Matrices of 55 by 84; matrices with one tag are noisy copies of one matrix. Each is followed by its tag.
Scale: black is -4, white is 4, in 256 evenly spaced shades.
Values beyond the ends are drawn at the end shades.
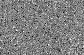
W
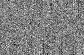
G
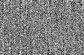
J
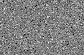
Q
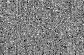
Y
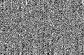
J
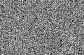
W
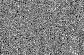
W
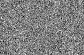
W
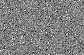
Q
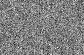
G
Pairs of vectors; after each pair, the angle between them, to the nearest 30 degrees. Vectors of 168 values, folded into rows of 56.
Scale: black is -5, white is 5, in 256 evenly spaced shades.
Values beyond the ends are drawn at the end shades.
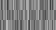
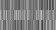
60 degrees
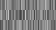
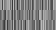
90 degrees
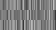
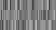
90 degrees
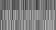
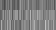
30 degrees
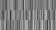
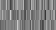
120 degrees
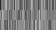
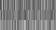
60 degrees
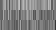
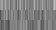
90 degrees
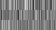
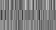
60 degrees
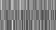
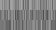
60 degrees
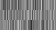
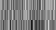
60 degrees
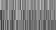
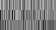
60 degrees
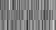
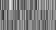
60 degrees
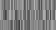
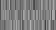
120 degrees
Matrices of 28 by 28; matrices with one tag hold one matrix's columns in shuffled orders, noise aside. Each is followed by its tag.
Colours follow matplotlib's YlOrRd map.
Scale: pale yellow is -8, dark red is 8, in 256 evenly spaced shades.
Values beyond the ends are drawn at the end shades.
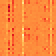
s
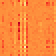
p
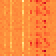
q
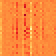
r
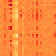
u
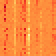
s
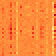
r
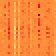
r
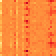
q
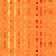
q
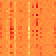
r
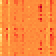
s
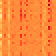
u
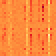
s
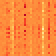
r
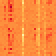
s
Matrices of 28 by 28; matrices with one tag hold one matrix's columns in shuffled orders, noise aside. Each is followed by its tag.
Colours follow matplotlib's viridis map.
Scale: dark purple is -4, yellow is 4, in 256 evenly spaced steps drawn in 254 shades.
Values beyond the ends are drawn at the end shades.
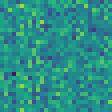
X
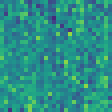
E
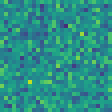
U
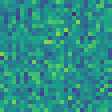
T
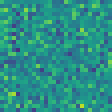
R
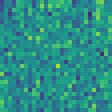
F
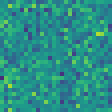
X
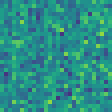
T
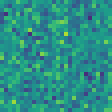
T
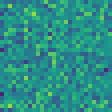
R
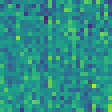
E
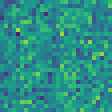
T
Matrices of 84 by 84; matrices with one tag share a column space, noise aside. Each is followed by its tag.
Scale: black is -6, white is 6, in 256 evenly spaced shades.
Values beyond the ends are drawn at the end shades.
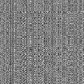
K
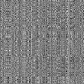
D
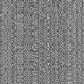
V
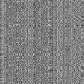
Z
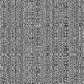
Z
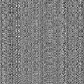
V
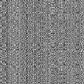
V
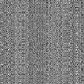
V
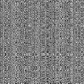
Z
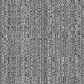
D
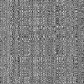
D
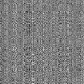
K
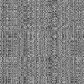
D
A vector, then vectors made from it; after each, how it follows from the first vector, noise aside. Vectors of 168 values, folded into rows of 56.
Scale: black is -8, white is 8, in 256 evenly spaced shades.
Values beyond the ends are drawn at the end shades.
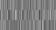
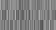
sign-scrambled.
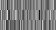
scaled up.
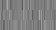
negated, partly zeroed.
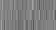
wrapped around, negated, partly zeroed.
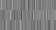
wrapped around, negated, partly zeroed.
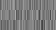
sign-scrambled.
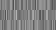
reversed, negated.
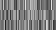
wrapped around, scaled up.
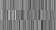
sign-scrambled.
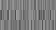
sign-scrambled.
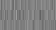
reversed, negated, shrunk.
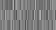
reversed.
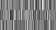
wrapped around, scaled up.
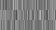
reversed.
